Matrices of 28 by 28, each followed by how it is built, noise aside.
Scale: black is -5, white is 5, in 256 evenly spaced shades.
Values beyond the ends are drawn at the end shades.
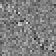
banded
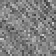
Toeplitz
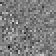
lower triangular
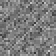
Hankel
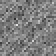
Hankel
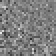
lower triangular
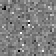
sparse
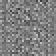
repeating rows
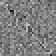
banded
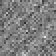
Hankel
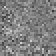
lower triangular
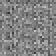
repeating rows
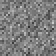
Hankel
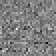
uneven rows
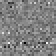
uneven rows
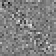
banded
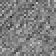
Hankel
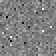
sparse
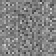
repeating rows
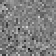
lower triangular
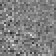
lower triangular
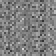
repeating rows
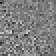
lower triangular
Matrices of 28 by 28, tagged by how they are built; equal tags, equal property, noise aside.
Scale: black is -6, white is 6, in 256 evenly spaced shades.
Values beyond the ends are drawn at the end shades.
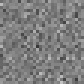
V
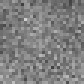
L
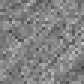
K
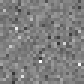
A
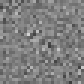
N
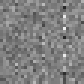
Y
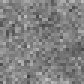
L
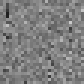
Y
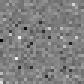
A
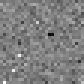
A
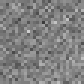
K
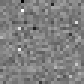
A
